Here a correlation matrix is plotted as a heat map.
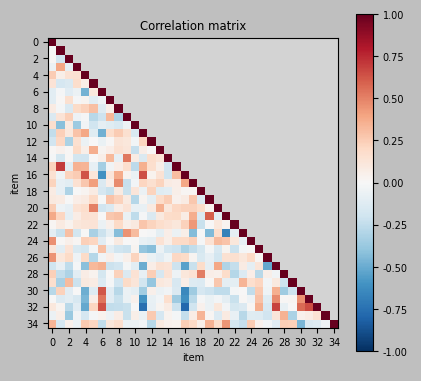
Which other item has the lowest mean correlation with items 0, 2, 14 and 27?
11
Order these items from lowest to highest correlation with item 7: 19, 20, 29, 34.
20, 29, 34, 19
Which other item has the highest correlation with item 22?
17
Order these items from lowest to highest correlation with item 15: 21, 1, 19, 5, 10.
10, 5, 19, 21, 1
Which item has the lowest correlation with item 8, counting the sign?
23
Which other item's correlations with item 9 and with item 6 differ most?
32
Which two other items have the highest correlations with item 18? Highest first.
28, 33
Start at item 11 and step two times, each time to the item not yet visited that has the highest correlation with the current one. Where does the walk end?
4
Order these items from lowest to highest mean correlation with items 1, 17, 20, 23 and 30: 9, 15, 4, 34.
34, 4, 9, 15
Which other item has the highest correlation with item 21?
19
